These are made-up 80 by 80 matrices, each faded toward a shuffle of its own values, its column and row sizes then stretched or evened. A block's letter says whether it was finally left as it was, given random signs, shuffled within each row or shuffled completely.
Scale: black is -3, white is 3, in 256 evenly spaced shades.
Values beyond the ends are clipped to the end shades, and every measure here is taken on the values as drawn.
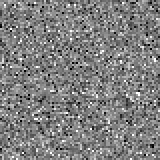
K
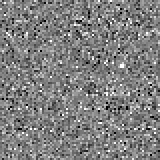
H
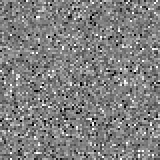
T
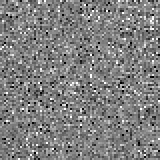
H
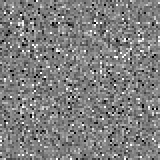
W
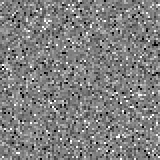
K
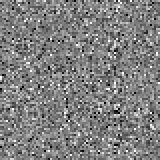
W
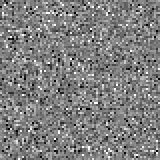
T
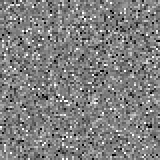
K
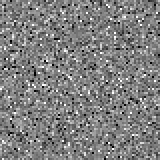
K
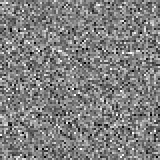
T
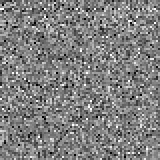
T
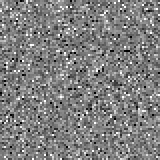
K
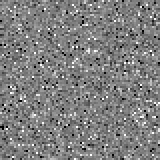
K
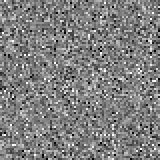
W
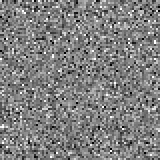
T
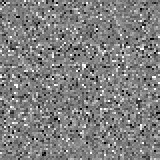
T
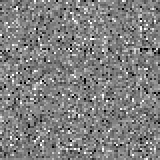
W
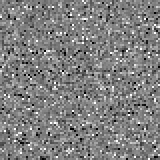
T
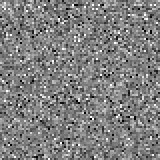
T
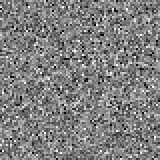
K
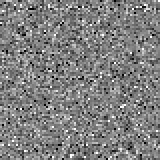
T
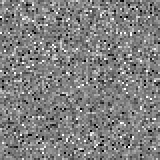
T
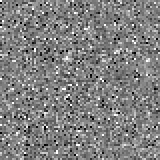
W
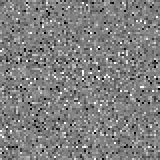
T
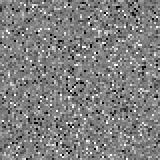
K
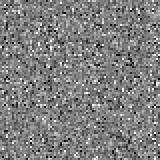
W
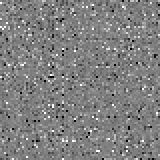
H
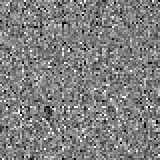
H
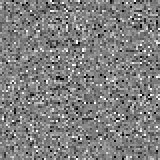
H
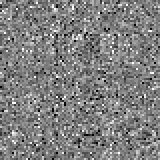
H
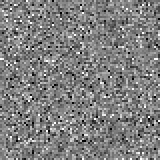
W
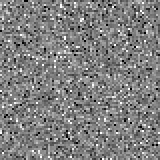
K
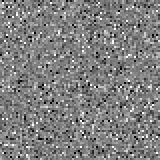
T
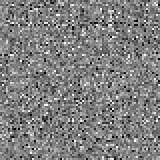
H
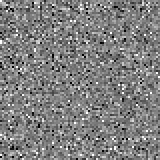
H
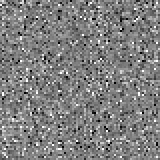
H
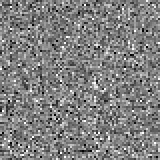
W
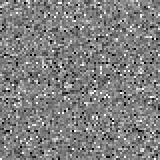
T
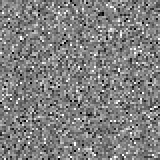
K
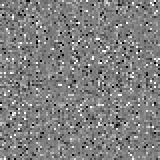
W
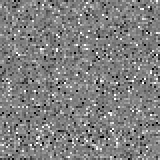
T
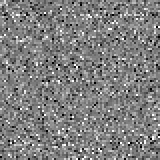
T
